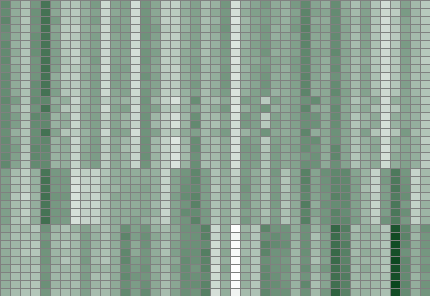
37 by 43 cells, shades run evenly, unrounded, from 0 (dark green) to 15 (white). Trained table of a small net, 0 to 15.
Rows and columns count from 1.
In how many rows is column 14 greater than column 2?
21
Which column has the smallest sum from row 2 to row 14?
5
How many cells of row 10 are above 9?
15
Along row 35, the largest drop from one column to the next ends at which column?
40
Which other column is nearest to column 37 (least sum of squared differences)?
16
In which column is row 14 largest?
24
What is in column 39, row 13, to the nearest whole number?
12
